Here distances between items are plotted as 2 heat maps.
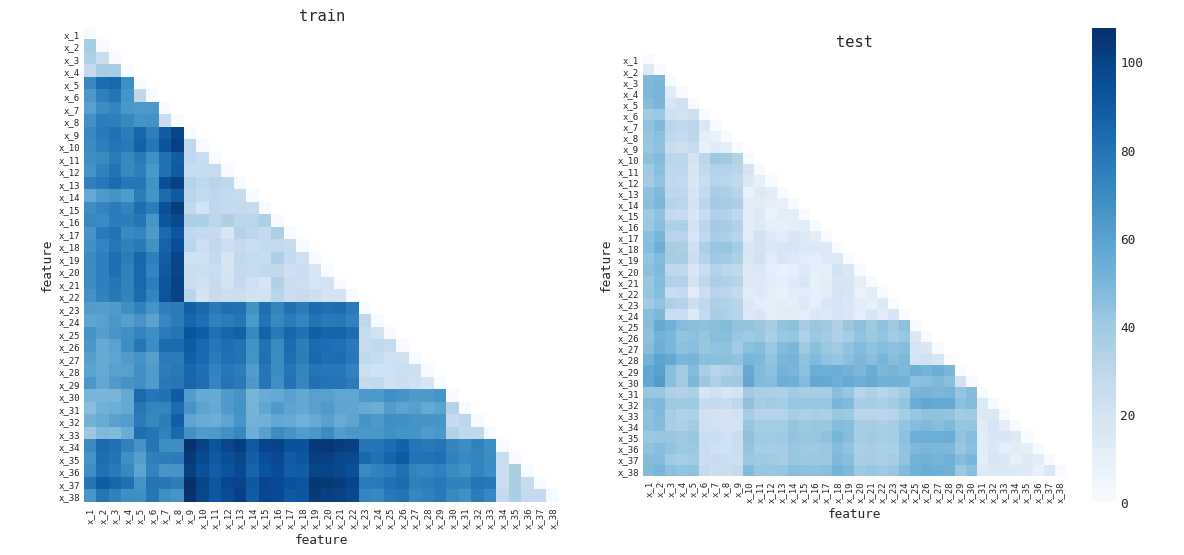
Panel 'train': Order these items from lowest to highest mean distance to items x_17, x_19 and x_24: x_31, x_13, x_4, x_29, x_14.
x_14, x_13, x_31, x_29, x_4
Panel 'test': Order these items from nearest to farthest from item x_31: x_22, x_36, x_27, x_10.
x_36, x_22, x_10, x_27
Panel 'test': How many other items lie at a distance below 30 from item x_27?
3
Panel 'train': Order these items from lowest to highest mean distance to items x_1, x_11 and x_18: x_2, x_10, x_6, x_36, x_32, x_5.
x_10, x_32, x_2, x_6, x_5, x_36
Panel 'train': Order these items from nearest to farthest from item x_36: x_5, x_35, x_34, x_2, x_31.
x_34, x_35, x_5, x_31, x_2
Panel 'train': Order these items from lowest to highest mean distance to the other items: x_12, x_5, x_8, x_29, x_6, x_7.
x_12, x_29, x_6, x_5, x_7, x_8
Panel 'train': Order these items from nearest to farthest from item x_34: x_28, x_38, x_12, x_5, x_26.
x_38, x_5, x_28, x_26, x_12
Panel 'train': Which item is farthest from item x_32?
x_8
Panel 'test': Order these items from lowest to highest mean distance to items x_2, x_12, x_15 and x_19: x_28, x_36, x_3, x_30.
x_3, x_36, x_28, x_30
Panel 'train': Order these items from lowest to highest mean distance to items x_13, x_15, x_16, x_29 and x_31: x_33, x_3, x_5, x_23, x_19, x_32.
x_19, x_32, x_33, x_23, x_3, x_5
